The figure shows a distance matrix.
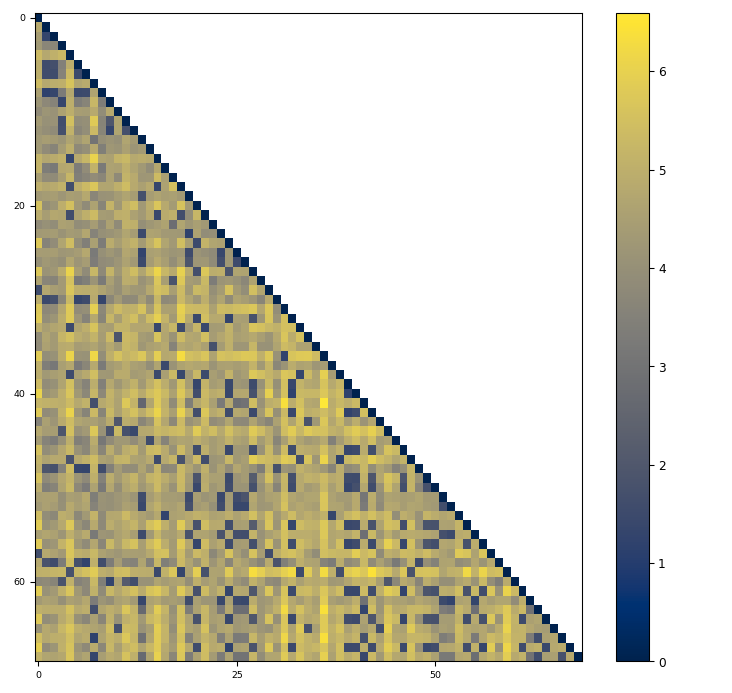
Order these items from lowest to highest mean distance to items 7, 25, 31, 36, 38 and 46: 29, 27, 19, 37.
19, 37, 27, 29
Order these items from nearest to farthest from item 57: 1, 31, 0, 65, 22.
0, 22, 65, 1, 31
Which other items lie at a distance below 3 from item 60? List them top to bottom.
3, 9, 11, 12, 44
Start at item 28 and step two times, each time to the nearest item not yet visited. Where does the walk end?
22
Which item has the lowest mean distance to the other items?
8
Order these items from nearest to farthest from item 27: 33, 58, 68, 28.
58, 28, 68, 33
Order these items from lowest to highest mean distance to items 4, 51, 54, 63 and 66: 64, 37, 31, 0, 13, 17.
13, 64, 17, 37, 0, 31
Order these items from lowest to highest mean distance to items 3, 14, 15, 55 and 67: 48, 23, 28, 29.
23, 48, 28, 29
